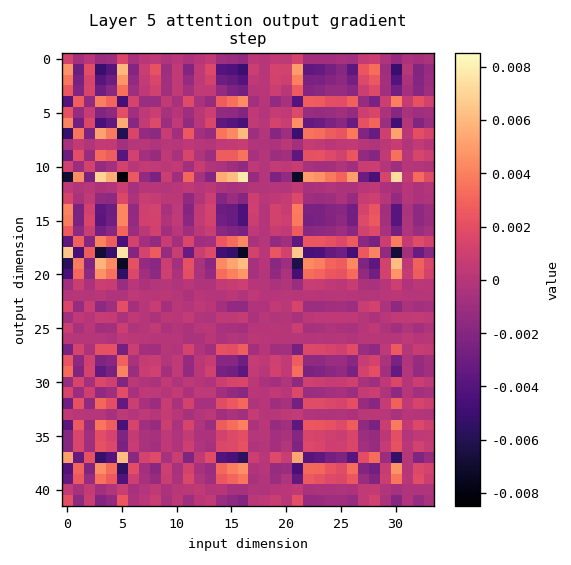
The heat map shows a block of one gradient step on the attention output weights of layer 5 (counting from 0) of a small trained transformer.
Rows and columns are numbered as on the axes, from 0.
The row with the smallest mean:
18
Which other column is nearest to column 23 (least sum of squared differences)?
22
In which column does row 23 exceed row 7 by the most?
5
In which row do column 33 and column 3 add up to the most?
11
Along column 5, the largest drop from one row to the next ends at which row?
19
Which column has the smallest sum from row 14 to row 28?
16
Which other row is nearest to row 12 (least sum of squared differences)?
40
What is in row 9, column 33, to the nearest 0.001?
0.001
